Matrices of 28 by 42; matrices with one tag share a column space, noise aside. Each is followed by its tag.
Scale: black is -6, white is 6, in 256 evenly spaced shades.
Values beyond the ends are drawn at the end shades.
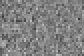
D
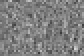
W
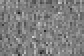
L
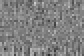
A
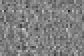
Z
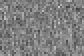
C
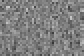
C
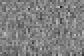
C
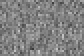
W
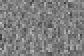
W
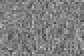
W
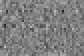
Z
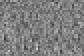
W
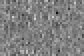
L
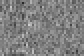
L
